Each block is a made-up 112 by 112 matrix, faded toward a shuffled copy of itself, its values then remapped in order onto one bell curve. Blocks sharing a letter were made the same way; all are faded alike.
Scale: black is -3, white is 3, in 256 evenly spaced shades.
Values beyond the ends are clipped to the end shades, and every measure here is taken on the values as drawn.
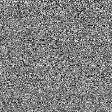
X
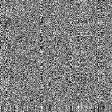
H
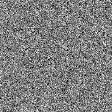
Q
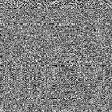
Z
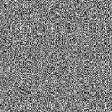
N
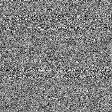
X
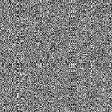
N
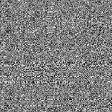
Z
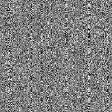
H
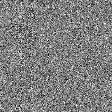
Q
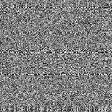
Z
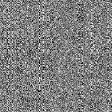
H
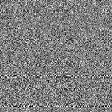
Z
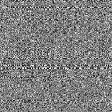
Z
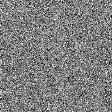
Q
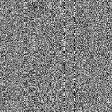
H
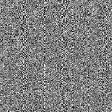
H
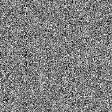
Q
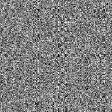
H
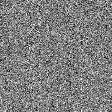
Q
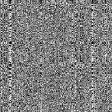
N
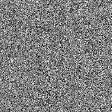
Q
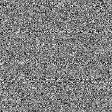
X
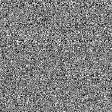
X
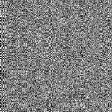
N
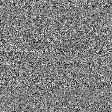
X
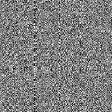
N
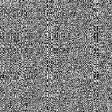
N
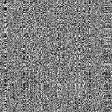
N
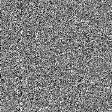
Q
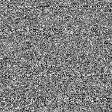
X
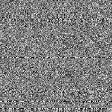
Z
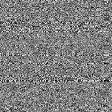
Z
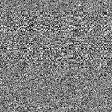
Z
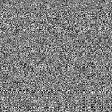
Z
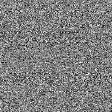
X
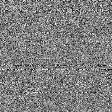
X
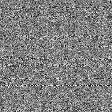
X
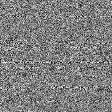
X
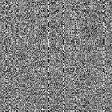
N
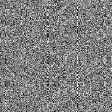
H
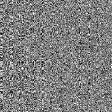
H
